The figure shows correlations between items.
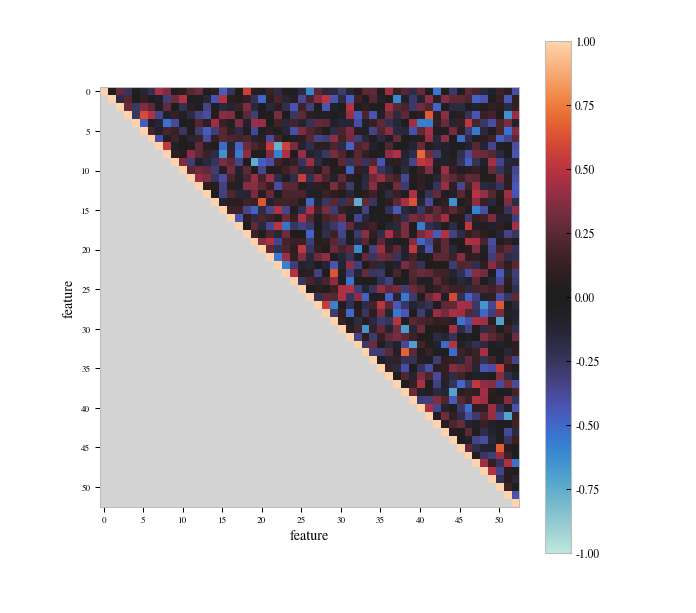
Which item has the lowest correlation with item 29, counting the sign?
50
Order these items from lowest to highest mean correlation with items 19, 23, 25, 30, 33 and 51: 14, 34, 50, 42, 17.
17, 34, 50, 42, 14
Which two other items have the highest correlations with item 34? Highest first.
10, 12
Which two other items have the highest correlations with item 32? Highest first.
44, 26
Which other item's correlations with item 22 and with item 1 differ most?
31
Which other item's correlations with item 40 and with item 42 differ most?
8
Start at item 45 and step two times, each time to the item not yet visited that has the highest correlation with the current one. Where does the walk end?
27
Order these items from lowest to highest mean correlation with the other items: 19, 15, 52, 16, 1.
52, 15, 1, 19, 16
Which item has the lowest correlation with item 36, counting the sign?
26
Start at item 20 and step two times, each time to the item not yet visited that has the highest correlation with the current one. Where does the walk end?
39
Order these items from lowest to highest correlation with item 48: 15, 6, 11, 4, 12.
15, 4, 12, 11, 6
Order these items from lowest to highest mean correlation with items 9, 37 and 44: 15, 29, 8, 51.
51, 15, 29, 8
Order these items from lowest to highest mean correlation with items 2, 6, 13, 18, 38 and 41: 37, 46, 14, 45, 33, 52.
45, 46, 52, 14, 37, 33
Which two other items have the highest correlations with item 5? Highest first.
3, 41
